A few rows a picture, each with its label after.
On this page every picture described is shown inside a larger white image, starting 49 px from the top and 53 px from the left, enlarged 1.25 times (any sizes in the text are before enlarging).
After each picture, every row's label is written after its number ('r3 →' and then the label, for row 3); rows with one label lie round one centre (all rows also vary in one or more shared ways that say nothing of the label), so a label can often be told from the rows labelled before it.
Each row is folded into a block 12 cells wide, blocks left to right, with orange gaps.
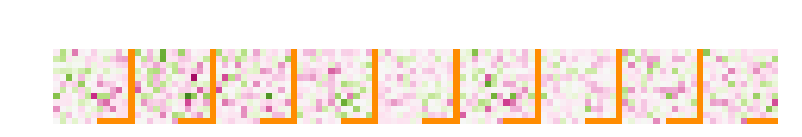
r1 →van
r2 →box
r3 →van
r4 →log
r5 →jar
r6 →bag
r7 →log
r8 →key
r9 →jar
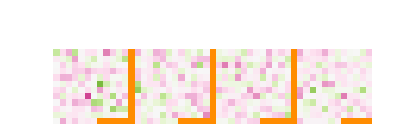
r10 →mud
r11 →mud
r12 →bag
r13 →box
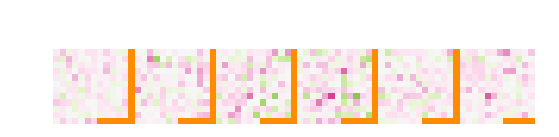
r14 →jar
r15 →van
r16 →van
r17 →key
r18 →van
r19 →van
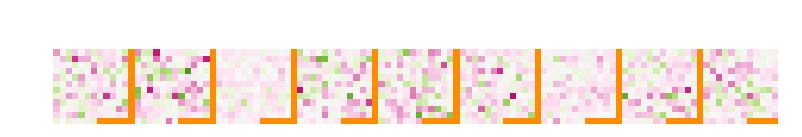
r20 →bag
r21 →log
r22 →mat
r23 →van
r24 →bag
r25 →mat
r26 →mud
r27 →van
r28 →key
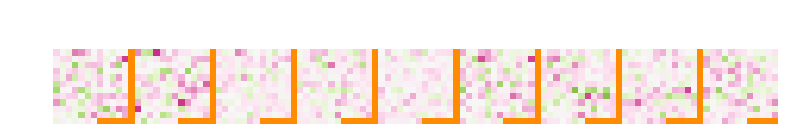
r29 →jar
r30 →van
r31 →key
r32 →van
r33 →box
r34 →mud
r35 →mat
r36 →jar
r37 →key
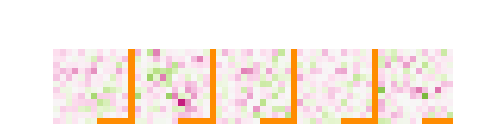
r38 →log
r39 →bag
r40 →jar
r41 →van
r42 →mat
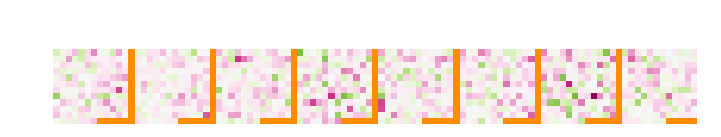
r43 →van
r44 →key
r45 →bag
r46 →jar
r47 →van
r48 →box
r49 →key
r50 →mat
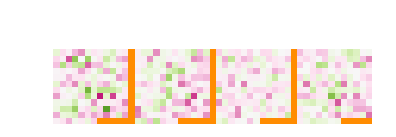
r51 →jar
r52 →mat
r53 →mat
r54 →box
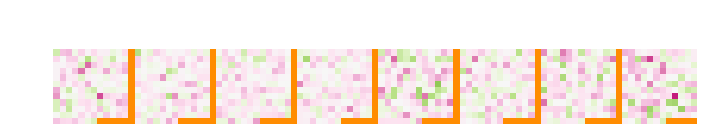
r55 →mud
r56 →key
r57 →mat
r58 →mud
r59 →box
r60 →key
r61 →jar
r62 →bag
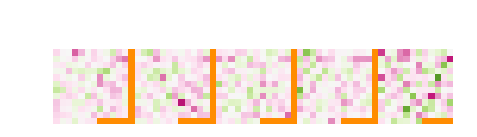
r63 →log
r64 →bag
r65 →box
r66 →mat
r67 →log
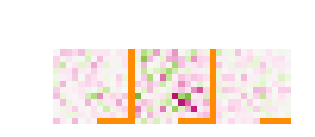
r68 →log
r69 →van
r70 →key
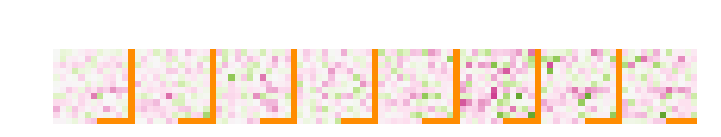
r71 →key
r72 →mat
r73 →box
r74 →van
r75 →mud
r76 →van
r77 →mud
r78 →box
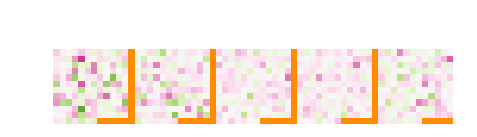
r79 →box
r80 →van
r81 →key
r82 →log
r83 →box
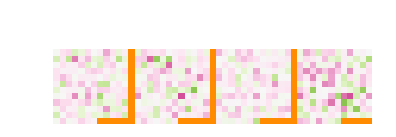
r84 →mud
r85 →jar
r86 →van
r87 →mud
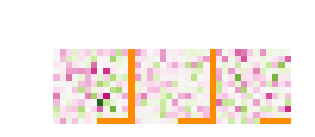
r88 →jar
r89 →jar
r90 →van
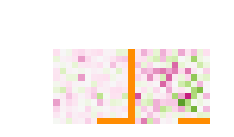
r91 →jar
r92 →jar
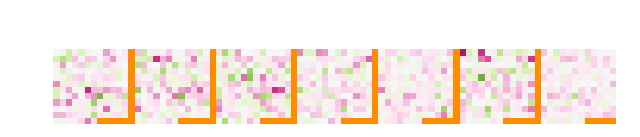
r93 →jar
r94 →mud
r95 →box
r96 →log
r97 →van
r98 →box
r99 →bag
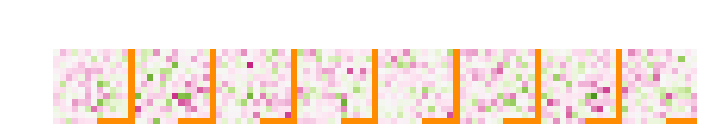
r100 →key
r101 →van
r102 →van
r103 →mat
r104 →jar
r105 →log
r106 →log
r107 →van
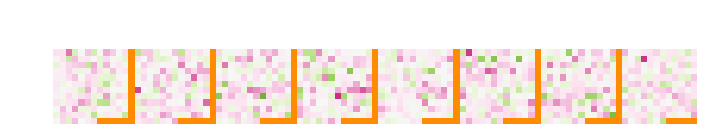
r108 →log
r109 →box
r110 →bag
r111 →key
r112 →log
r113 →jar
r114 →van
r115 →mud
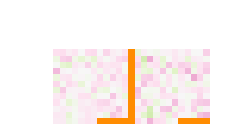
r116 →mat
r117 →mud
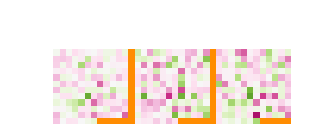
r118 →bag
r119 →key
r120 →van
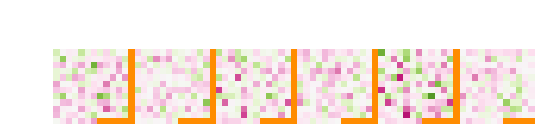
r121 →key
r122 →box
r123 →van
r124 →jar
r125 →log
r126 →jar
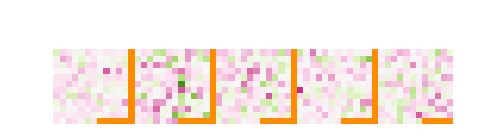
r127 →mat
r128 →key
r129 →jar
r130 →van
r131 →mat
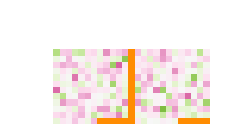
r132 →bag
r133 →key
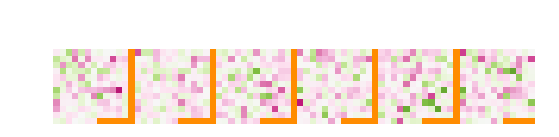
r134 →mud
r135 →box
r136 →log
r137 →jar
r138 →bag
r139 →log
